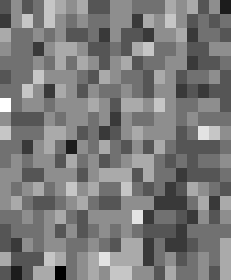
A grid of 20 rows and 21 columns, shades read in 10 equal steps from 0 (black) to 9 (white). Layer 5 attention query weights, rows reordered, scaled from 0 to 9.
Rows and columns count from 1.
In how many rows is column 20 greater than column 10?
5
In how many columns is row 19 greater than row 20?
8
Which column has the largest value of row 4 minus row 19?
14
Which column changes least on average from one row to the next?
2
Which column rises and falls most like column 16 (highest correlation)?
17
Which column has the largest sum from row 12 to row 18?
12
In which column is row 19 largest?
10
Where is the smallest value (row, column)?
20, 6
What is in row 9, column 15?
5
